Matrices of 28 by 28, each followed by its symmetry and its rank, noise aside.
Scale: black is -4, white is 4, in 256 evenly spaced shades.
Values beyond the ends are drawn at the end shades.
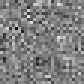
antisymmetric, rank eight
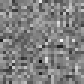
antisymmetric, rank eight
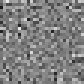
antisymmetric, rank eight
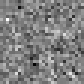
antisymmetric, rank eight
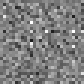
no symmetry, rank six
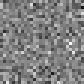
antisymmetric, rank eight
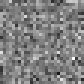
antisymmetric, rank six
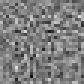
antisymmetric, rank six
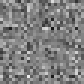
antisymmetric, rank six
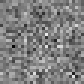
no symmetry, rank eight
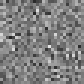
antisymmetric, rank eight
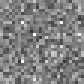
symmetric, rank seven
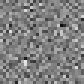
antisymmetric, rank six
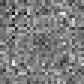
symmetric, rank six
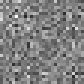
symmetric, rank six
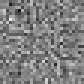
antisymmetric, rank eight
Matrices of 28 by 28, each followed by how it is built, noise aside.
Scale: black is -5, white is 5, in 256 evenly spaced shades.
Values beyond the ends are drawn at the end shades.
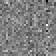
uneven columns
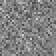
Toeplitz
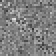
banded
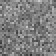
smooth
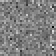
uneven columns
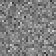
noise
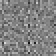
low rank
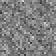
Toeplitz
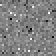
sparse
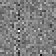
uneven columns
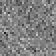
Toeplitz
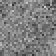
smooth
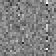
uneven columns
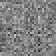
low rank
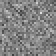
Toeplitz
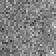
smooth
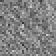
Toeplitz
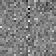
uneven columns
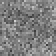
smooth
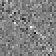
banded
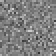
banded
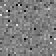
sparse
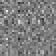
low rank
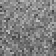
smooth
